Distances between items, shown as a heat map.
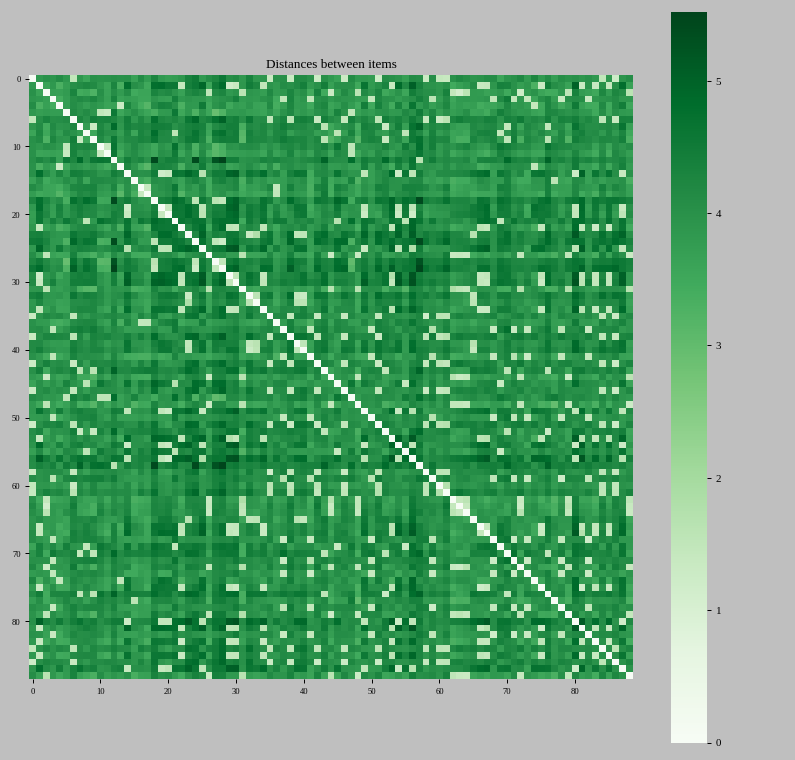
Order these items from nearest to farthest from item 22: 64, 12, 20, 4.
4, 64, 12, 20
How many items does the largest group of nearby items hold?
12
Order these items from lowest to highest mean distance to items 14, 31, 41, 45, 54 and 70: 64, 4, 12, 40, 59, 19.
19, 64, 59, 4, 40, 12
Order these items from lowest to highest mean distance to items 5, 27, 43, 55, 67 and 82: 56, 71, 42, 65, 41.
41, 71, 65, 42, 56
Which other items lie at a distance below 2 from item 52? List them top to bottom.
7, 9, 43, 70, 76
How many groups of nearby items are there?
14
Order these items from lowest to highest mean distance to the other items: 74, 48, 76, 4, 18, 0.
48, 0, 4, 74, 76, 18
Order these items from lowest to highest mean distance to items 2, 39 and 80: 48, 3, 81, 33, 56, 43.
48, 33, 56, 3, 43, 81
